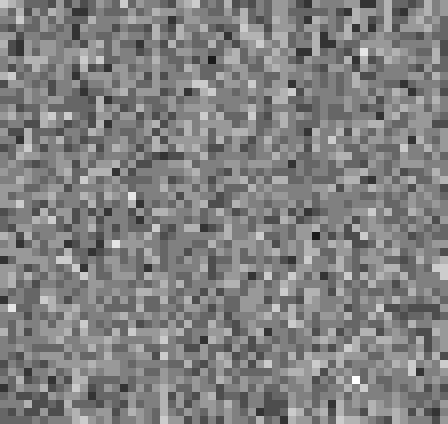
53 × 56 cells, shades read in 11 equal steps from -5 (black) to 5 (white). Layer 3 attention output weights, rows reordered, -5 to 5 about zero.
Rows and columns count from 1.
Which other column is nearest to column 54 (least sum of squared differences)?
16
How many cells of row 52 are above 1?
9
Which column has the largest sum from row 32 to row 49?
39
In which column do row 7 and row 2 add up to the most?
46
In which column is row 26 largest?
3
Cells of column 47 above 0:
20
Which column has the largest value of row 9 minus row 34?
11
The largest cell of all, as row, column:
48, 45
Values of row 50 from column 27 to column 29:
2 -2 -1
